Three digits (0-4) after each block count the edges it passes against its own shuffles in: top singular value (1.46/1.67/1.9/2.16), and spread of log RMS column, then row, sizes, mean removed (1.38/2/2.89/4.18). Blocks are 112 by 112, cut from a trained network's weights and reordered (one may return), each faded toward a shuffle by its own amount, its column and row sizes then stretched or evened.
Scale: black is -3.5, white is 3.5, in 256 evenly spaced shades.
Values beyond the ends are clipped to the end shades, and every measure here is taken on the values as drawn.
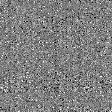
0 0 2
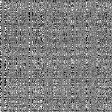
4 4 0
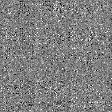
0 1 2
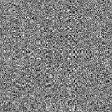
4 2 2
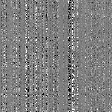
4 4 2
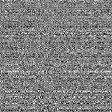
4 0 3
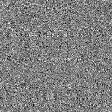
2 0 2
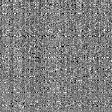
3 0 3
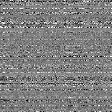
4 1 4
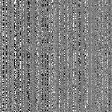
4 4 1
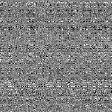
4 2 3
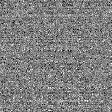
2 1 1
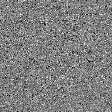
0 0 2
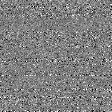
0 1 3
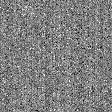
1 0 1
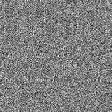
3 0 0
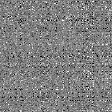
1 2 3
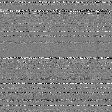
2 0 4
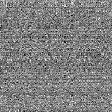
3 1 1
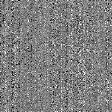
1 3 1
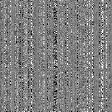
4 4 1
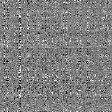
2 3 2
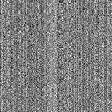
4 1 0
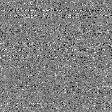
0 0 3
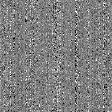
1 3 0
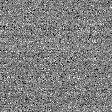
1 0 1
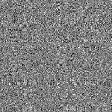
3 1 2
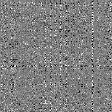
2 3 2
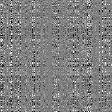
4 4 1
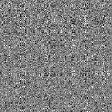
4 3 2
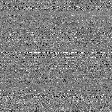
1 0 3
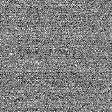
2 1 0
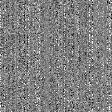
2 3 0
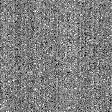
2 0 1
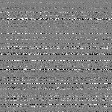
3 1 4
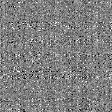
1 1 3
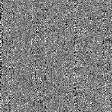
3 3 1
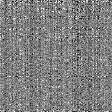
4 1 3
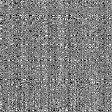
3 1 3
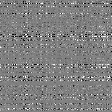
2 2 4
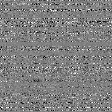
0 1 4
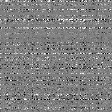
2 2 4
